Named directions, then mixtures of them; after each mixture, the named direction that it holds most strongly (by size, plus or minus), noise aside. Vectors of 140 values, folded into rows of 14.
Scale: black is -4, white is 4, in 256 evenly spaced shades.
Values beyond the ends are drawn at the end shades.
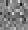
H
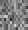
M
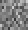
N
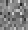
H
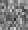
N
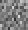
N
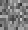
M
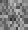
M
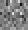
H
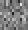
H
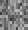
M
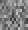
N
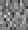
H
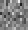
H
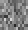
M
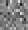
H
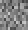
N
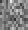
H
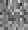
H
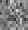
H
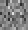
H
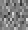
H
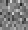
H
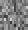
M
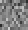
N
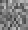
N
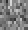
H
